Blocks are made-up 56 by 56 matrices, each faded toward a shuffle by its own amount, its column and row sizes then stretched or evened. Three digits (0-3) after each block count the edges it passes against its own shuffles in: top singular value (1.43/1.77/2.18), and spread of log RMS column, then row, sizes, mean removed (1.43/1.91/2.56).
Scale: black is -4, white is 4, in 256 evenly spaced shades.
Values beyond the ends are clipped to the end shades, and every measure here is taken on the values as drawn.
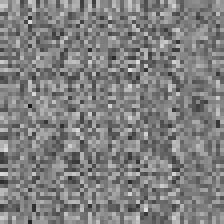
3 3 0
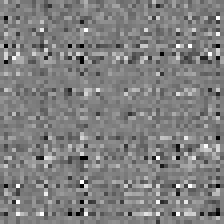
2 2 3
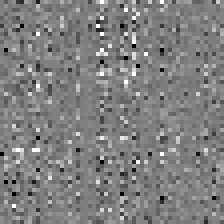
0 3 1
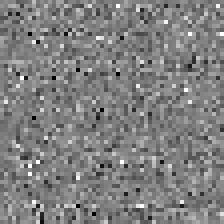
1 0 1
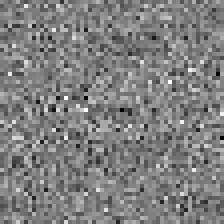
2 0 1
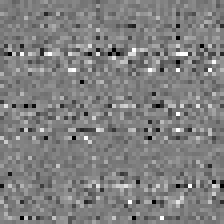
1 0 3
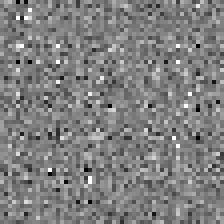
0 2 2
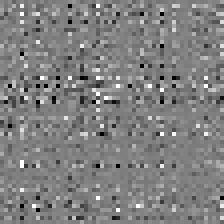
1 3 3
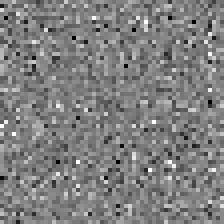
1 1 1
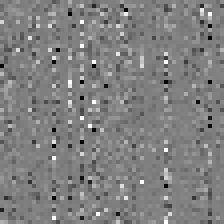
0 3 1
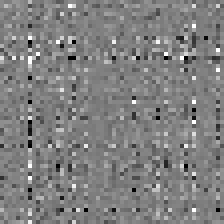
2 3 2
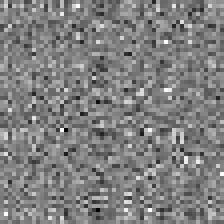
3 1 1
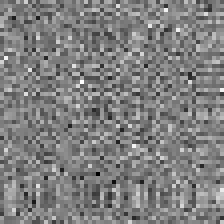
3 1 0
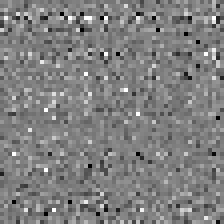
2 1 2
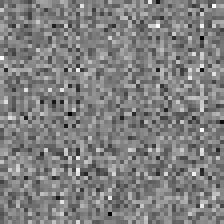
2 1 1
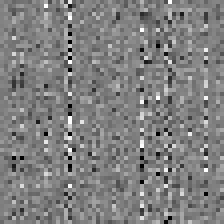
2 3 0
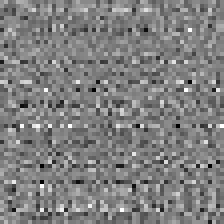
3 0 3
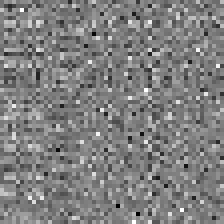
3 1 0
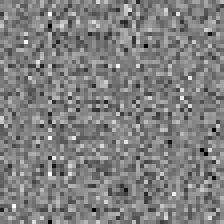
2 1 0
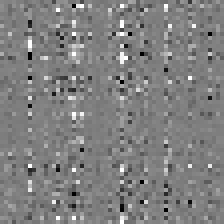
2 3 2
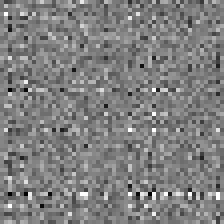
2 2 2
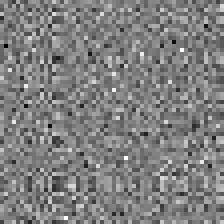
3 1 0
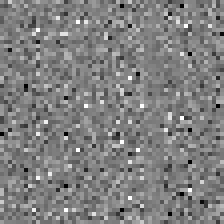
0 2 0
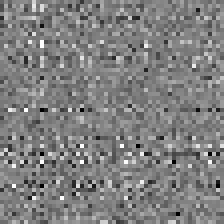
2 1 3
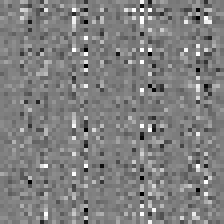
2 3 1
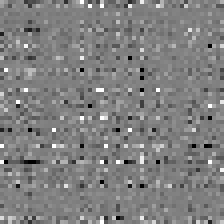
1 2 3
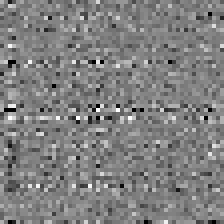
2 1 3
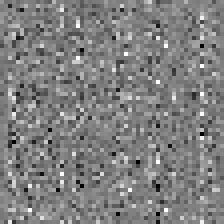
1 2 0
